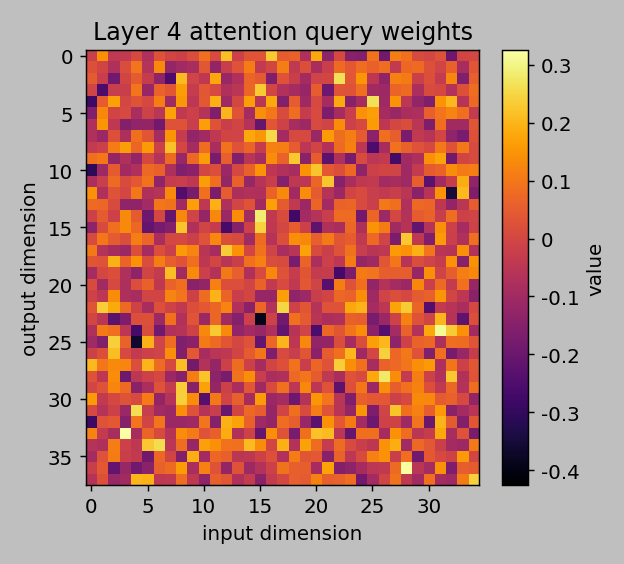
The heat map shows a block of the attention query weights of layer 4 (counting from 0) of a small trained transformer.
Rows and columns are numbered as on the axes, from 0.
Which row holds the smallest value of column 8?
12
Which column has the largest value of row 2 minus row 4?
0
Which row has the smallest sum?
23
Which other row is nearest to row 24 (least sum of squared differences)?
21
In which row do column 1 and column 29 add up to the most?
22
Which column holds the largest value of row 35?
9
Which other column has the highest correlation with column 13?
29
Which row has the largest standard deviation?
24
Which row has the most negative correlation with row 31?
25
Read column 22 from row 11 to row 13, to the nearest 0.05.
-0.15 -0.1 0.05
